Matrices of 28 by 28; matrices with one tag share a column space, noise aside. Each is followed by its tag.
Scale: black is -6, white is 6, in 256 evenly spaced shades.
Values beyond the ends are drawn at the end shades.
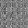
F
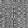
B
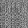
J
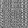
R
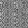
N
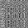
B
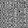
N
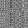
R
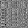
N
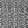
J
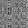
F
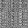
R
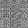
B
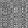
J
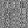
N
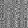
B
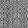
B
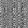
J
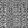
J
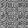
F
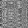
N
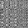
N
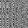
J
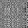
J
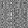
N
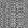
J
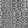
R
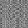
B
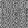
N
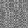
R
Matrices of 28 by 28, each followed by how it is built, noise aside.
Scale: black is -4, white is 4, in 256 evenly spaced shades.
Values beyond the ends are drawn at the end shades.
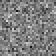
noise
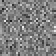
low rank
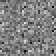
low rank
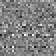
uneven rows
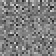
low rank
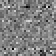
uneven rows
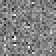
uneven columns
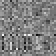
low rank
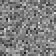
noise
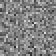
repeating rows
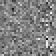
uneven columns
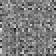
low rank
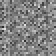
repeating rows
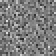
repeating rows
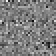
uneven rows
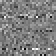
uneven rows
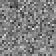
noise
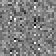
uneven columns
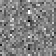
uneven columns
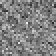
Toeplitz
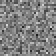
noise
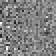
uneven columns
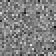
noise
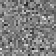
noise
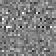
uneven rows
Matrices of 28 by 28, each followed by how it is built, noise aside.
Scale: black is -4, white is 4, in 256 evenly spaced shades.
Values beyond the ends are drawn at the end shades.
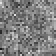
smooth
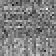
blocks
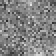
smooth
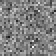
repeating rows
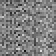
repeating rows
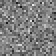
noise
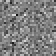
repeating rows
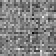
blocks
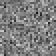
repeating rows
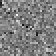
banded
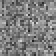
blocks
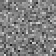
noise
